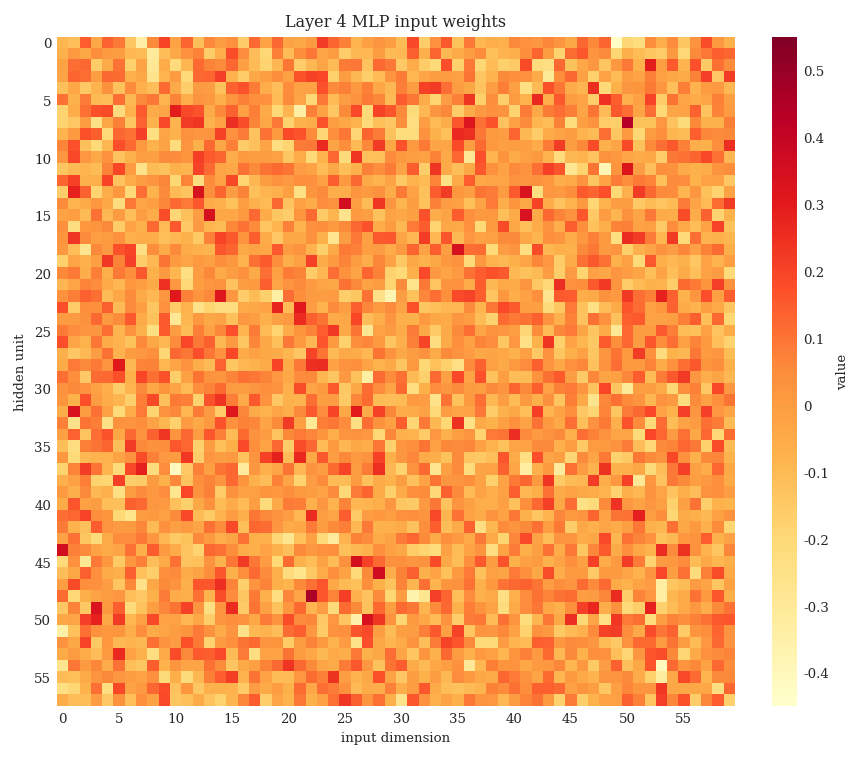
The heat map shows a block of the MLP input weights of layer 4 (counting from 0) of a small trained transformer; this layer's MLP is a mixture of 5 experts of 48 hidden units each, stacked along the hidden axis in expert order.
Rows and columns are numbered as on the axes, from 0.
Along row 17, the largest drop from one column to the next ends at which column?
55
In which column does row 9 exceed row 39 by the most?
5
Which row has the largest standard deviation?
37
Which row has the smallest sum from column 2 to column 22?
43
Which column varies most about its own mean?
53
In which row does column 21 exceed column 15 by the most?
23
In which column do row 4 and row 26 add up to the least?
41
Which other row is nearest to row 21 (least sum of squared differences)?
30
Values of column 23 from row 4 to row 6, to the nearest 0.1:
0.2 0.1 0
